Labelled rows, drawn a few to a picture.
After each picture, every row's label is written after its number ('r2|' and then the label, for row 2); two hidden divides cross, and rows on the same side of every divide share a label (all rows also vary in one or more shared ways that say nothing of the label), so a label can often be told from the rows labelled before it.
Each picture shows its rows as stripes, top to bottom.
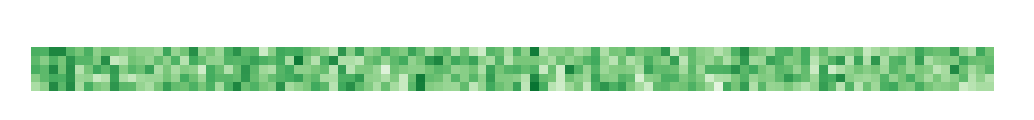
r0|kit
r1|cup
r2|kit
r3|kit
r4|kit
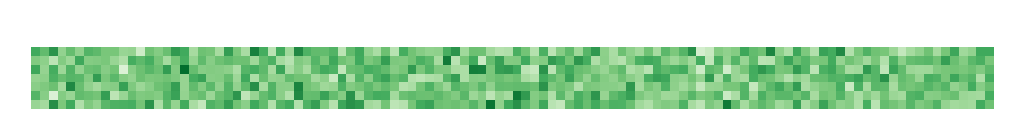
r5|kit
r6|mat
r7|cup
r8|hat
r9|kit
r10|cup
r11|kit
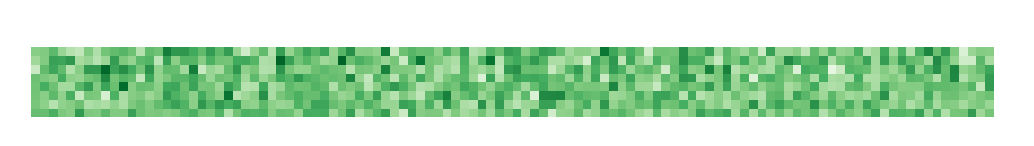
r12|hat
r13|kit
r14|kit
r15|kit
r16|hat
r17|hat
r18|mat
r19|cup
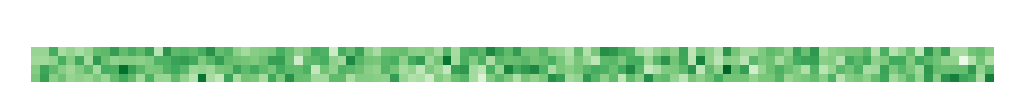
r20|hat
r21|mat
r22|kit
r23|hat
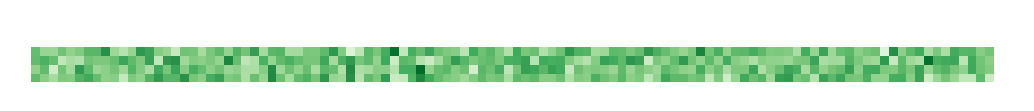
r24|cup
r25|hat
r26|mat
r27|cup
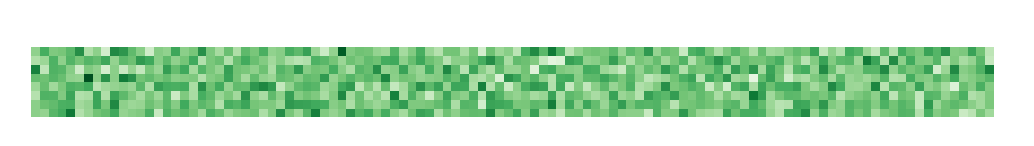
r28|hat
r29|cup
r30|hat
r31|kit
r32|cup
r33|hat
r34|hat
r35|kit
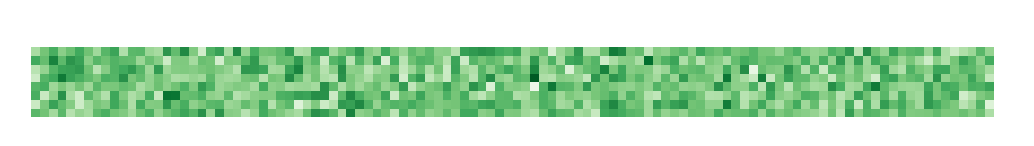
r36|cup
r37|kit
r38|kit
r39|kit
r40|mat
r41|hat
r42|hat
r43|mat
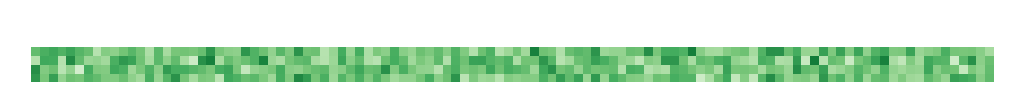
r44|kit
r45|hat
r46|hat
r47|kit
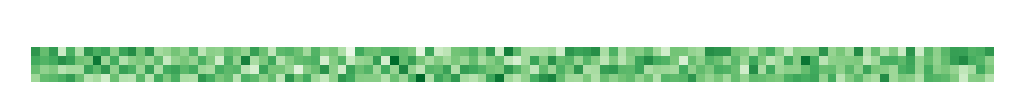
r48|kit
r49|hat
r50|mat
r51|hat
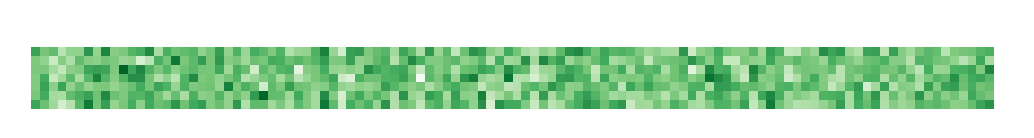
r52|cup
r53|mat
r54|mat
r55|mat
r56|hat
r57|cup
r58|cup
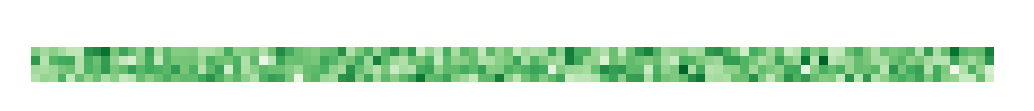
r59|hat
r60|kit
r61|cup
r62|mat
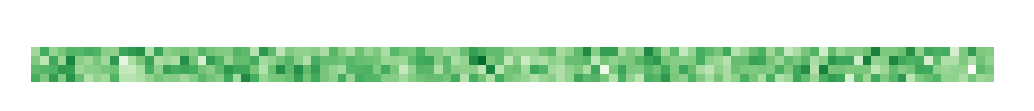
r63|mat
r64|cup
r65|kit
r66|kit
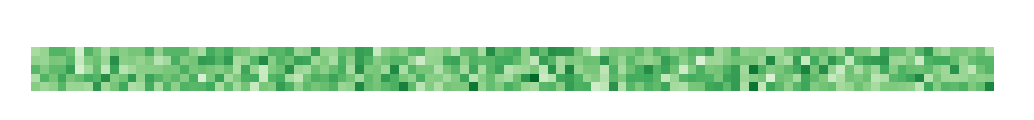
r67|hat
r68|hat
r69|hat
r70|cup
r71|hat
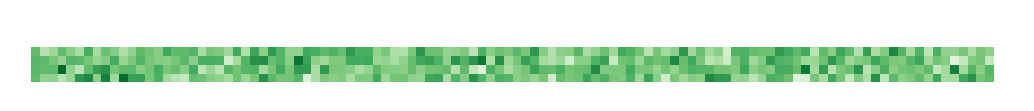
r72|cup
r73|cup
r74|kit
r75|cup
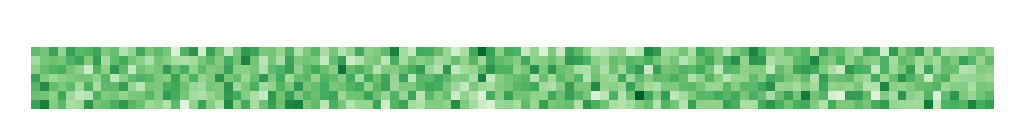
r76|cup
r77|hat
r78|hat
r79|cup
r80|kit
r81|hat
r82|hat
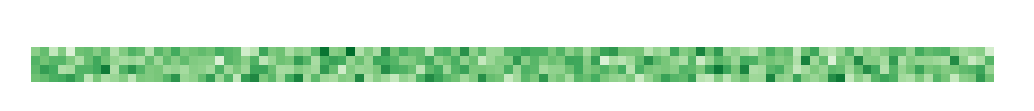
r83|mat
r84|kit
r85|cup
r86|kit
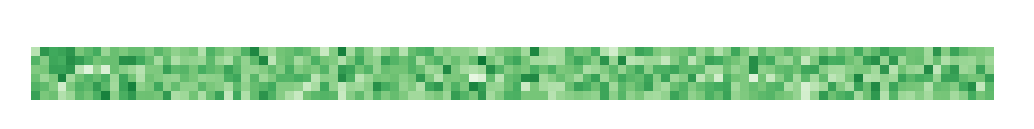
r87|kit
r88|cup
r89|hat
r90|kit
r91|cup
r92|cup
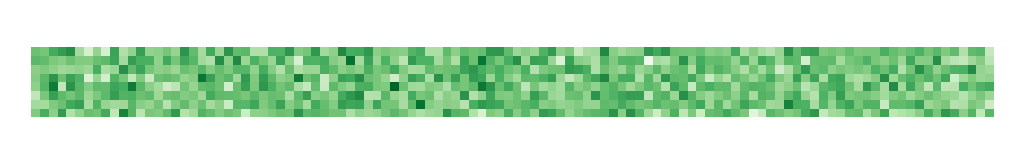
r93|hat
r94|cup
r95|mat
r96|hat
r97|cup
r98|kit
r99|cup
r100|hat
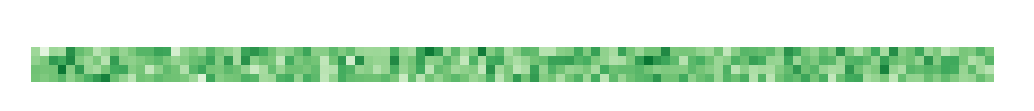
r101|cup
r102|hat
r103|hat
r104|kit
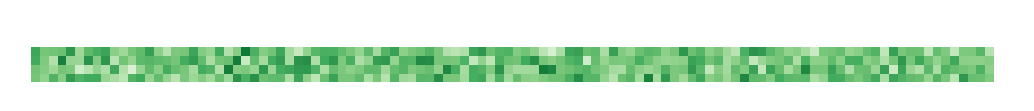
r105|cup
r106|cup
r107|hat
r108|cup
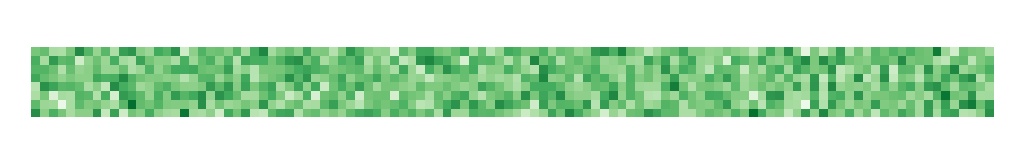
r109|cup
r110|kit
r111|hat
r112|hat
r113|hat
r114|mat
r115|mat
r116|hat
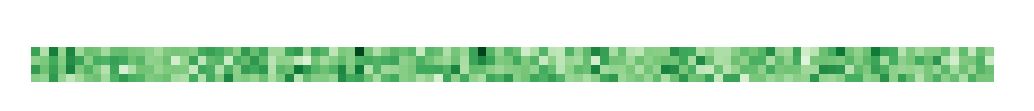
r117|kit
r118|cup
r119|kit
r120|hat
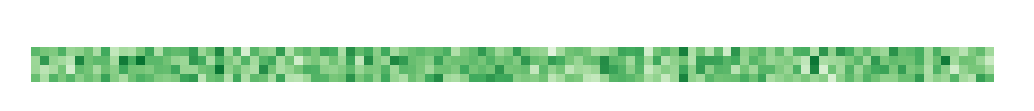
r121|cup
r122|mat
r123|mat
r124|cup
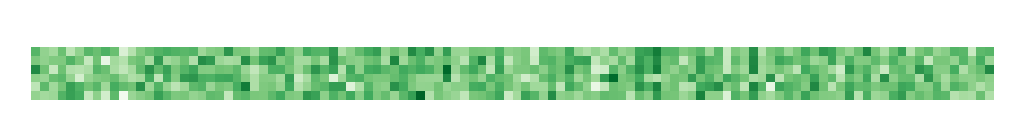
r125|mat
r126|mat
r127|mat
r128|hat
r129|mat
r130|mat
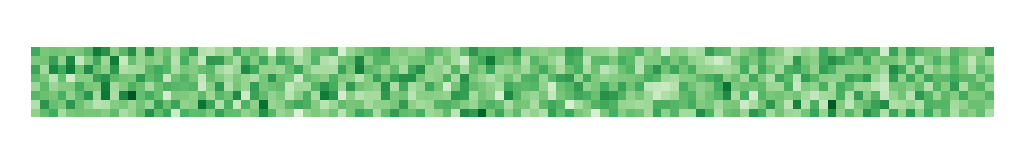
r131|cup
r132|kit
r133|kit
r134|mat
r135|cup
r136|cup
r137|hat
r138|mat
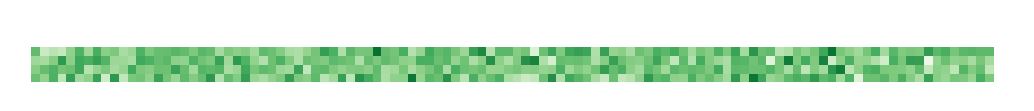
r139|mat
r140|cup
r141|cup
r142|hat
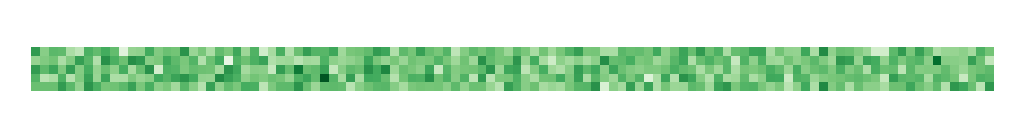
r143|cup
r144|cup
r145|kit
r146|cup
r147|kit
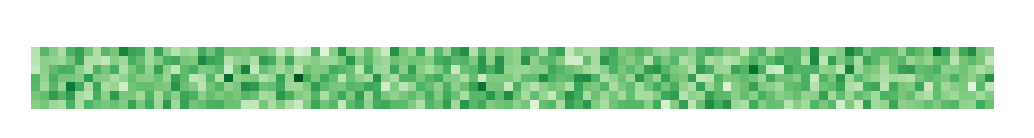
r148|mat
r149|mat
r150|mat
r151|kit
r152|cup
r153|kit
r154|mat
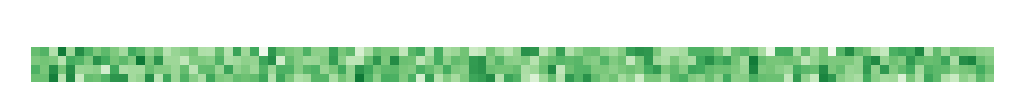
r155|cup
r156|mat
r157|hat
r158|kit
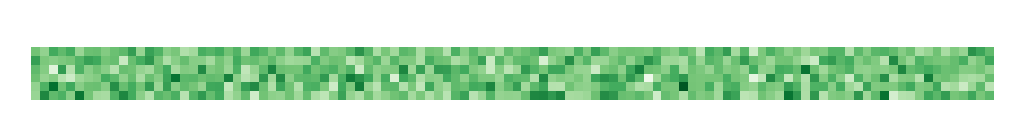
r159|kit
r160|cup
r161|mat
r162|hat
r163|kit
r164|hat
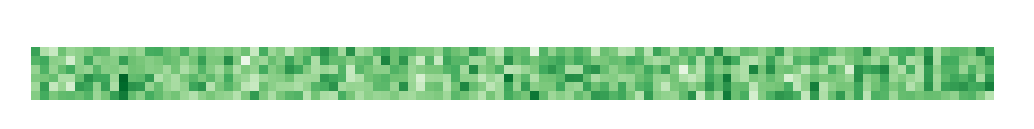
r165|mat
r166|hat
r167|hat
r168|hat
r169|mat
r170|kit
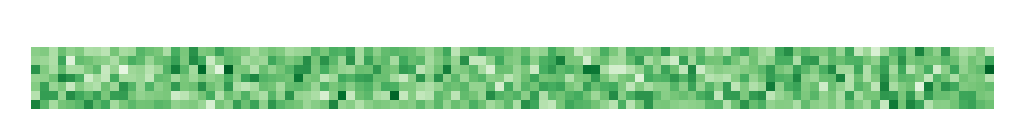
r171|mat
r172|mat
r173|hat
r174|kit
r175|hat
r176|hat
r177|cup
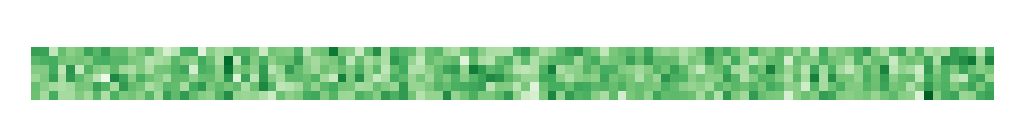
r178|cup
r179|hat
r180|hat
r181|hat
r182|mat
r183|hat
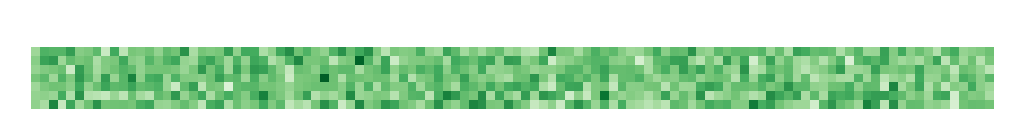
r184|hat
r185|kit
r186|cup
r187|cup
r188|cup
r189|mat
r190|cup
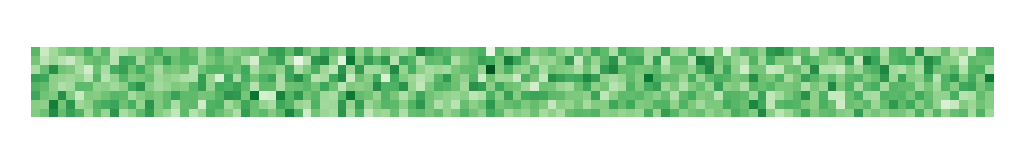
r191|cup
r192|mat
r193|hat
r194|hat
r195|mat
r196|kit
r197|kit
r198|kit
